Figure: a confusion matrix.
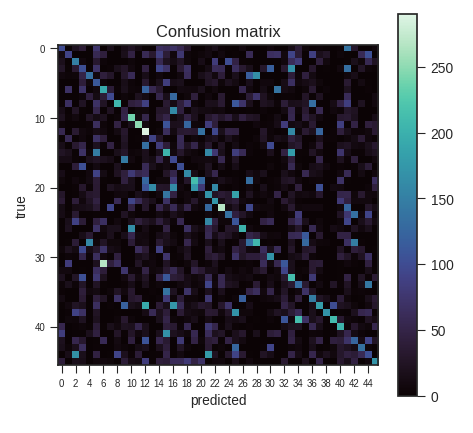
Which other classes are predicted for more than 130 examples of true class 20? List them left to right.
13, 16, 19, 22
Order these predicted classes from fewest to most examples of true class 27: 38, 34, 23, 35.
38, 23, 34, 35
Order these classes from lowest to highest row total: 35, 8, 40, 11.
35, 40, 11, 8
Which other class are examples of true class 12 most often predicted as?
33
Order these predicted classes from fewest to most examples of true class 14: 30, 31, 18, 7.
31, 18, 7, 30
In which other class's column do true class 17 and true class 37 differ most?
16
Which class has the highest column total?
15
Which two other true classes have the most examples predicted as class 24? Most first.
2, 37
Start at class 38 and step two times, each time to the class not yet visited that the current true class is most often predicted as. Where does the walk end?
21
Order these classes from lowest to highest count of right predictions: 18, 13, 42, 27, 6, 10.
27, 13, 42, 18, 6, 10
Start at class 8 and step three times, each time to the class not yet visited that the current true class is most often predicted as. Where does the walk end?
10
